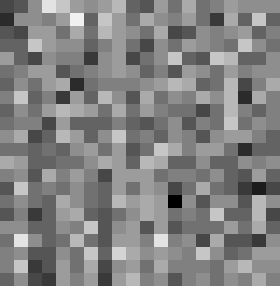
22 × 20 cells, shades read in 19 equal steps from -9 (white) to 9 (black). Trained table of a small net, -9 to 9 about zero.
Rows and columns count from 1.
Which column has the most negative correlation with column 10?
8
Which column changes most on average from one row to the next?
19
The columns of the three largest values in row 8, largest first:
18, 5, 10
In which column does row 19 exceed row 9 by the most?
17
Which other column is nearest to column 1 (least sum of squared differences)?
20
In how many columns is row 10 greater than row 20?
14
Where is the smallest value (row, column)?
2, 6
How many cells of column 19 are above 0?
6
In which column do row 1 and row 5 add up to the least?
4
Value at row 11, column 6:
-2
